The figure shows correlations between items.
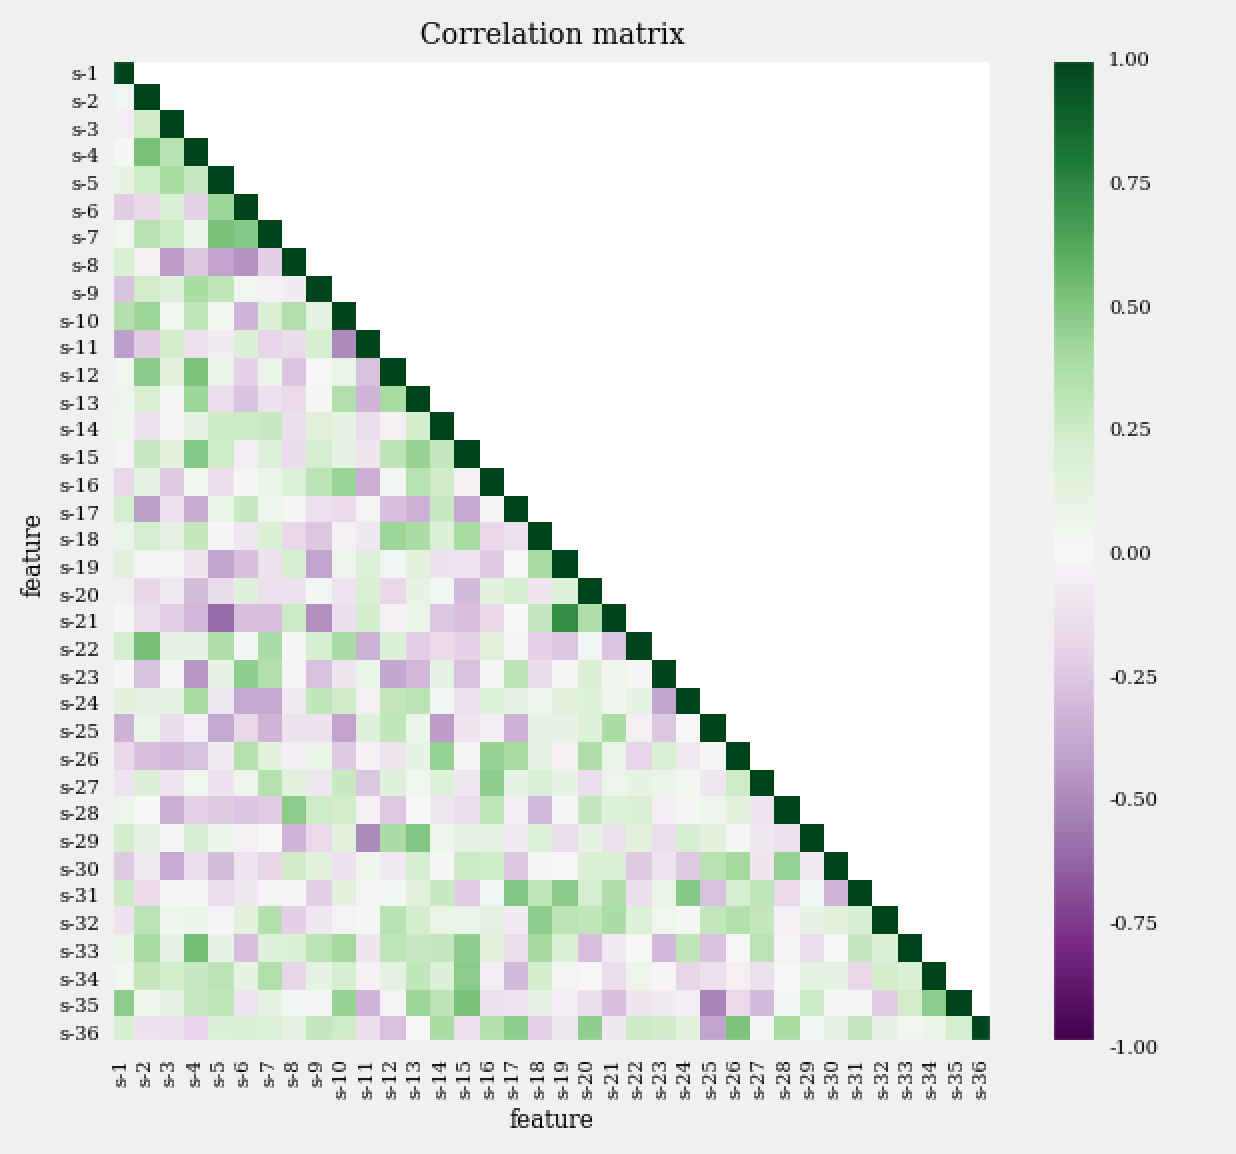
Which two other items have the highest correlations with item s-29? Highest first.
s-13, s-12
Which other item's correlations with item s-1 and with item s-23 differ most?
s-6
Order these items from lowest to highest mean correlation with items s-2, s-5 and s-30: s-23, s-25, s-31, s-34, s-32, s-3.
s-31, s-23, s-25, s-3, s-32, s-34
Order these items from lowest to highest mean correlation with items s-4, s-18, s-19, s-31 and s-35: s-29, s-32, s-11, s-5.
s-11, s-5, s-29, s-32
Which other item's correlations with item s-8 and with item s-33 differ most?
s-4
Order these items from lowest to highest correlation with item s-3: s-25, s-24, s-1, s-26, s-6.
s-26, s-25, s-1, s-24, s-6
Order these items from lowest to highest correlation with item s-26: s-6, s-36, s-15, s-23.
s-15, s-23, s-6, s-36
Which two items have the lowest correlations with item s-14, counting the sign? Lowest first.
s-25, s-21
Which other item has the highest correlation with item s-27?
s-16
